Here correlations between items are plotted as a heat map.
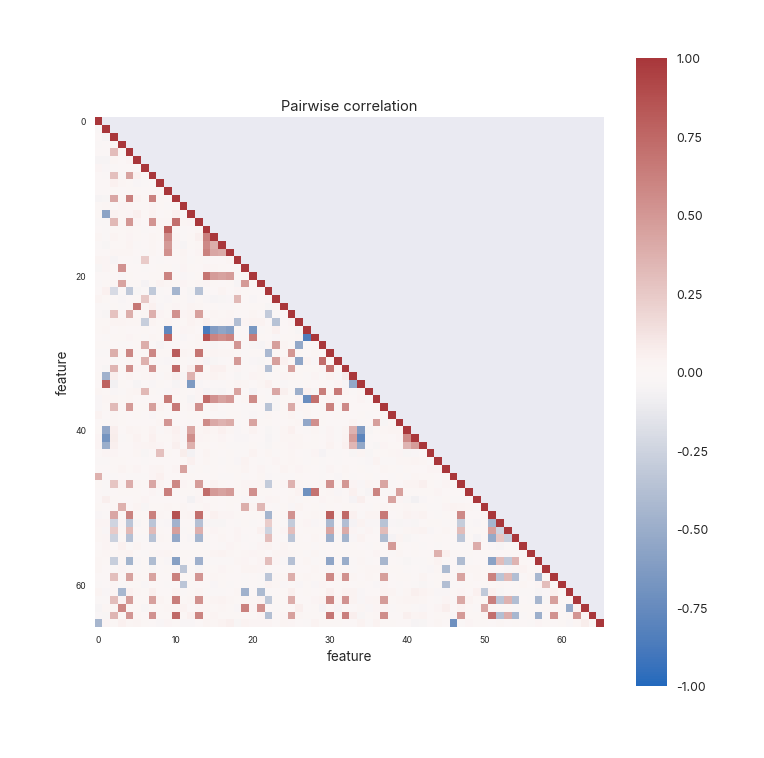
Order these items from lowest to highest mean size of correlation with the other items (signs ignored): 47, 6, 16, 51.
6, 16, 47, 51
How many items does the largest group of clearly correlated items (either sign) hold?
19
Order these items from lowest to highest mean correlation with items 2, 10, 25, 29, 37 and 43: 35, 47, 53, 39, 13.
39, 35, 53, 47, 13
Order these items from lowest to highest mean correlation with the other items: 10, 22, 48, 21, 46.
22, 46, 21, 48, 10
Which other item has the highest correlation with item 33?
41
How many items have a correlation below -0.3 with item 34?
5
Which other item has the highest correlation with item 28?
14
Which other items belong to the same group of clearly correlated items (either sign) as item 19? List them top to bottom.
3, 21, 50, 61, 63
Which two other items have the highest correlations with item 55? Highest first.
38, 49
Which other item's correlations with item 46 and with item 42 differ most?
65
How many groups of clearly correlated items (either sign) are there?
11
